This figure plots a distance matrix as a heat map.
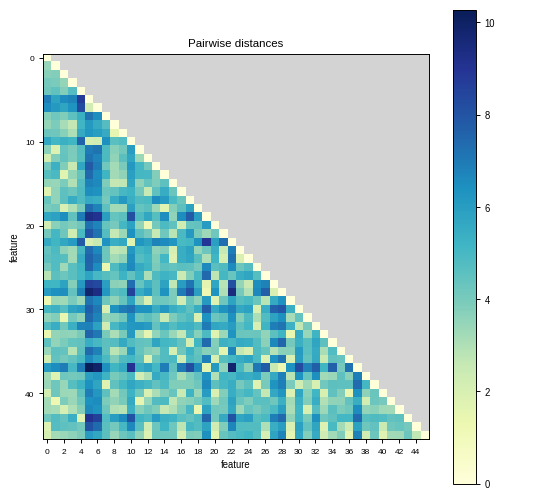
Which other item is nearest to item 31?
2
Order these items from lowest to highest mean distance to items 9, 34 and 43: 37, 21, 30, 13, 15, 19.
15, 21, 13, 30, 19, 37
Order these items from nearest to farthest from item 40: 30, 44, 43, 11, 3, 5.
44, 3, 11, 43, 30, 5
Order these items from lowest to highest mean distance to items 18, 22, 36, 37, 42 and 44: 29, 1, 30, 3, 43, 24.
29, 3, 1, 24, 43, 30
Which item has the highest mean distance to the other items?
5
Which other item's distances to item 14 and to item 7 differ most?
30
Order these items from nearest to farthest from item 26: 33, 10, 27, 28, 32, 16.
16, 33, 10, 32, 27, 28
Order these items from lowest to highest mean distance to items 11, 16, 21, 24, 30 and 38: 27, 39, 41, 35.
41, 35, 39, 27
